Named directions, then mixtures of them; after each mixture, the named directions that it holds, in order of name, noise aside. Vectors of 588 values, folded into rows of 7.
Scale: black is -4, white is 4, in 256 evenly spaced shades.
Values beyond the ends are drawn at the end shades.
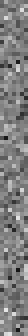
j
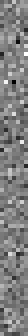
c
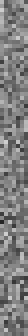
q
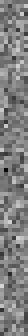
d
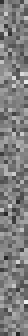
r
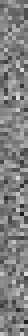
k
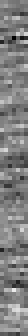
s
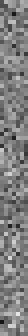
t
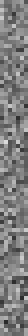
q.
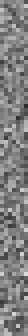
j, k, q.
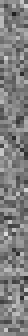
q, t.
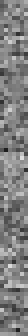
d, s, t.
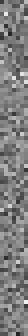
r.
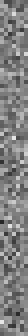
t.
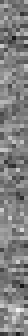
k, r, s.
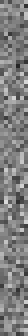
d, k, r.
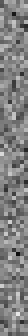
c, q, t.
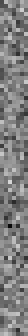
d, j, t.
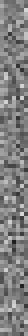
k, q.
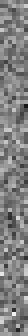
j, k, q.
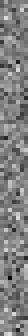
j.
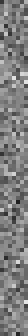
r.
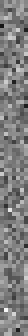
c, j.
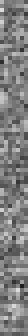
d, q, s.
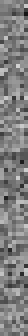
d, k, s.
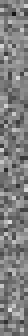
d, q, t.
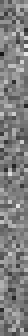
c, d.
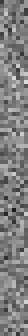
k, r.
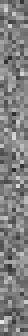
k, r, t.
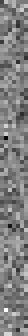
j, t.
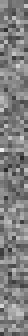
d, s.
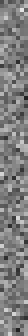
j, r.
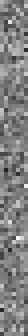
d.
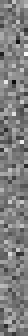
c.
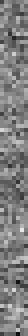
r, s.
